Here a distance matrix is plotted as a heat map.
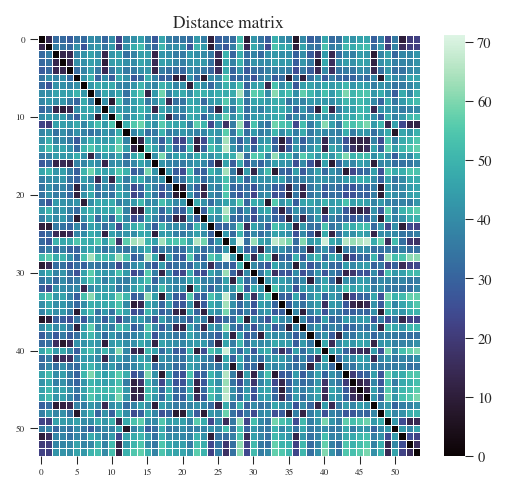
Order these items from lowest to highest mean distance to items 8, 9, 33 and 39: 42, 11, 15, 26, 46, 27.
27, 42, 46, 15, 11, 26
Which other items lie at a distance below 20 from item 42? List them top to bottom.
27, 31, 38
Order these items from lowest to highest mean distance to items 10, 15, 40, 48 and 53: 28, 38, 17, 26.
38, 17, 28, 26
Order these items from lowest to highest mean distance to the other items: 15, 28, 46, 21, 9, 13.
13, 9, 46, 21, 28, 15
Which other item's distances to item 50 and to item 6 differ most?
12
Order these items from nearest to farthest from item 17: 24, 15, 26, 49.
24, 49, 15, 26
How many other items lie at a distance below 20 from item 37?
6
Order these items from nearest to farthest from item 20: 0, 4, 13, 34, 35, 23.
35, 23, 13, 34, 4, 0
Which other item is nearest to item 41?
16
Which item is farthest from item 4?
26
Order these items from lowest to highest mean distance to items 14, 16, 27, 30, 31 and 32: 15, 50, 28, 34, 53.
34, 50, 28, 53, 15
